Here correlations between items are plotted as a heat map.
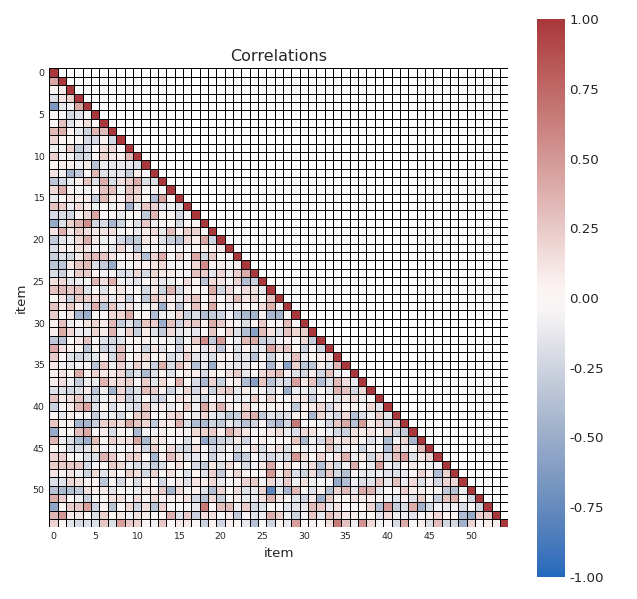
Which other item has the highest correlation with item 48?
26
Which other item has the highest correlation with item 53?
1
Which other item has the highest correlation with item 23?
18
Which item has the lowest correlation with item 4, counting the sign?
0
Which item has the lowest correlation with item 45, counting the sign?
40
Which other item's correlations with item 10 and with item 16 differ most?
9
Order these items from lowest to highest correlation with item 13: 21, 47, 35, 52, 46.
47, 21, 46, 52, 35
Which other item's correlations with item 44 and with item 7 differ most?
30
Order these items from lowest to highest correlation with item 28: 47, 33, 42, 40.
42, 40, 47, 33
